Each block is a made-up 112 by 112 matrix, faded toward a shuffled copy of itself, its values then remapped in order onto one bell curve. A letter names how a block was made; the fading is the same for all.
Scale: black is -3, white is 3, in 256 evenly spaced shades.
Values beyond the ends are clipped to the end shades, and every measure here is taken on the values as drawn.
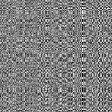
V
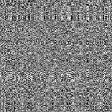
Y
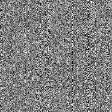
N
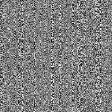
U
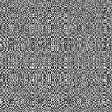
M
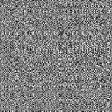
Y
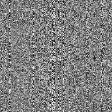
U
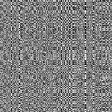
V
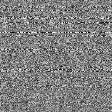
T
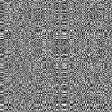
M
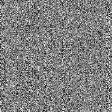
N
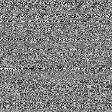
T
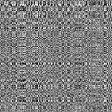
M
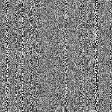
U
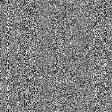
N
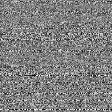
T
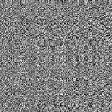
Y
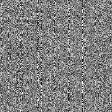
U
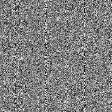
N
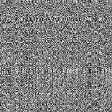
Y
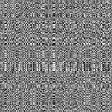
M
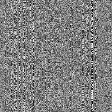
U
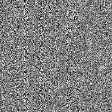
N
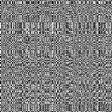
V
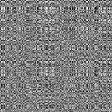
M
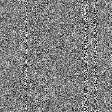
N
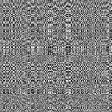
M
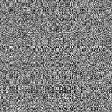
Y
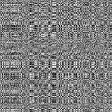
M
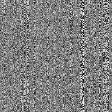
U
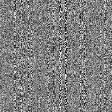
U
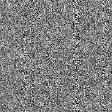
N
